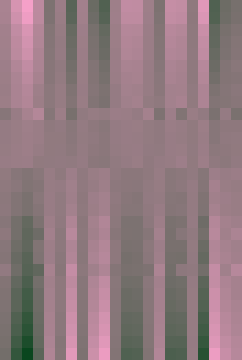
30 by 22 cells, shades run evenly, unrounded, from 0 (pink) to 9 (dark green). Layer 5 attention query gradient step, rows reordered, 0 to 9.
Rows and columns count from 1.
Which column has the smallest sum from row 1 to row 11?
3
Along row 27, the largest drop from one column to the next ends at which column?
20
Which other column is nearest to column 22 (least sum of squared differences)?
15
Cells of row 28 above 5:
8
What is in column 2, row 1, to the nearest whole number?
1
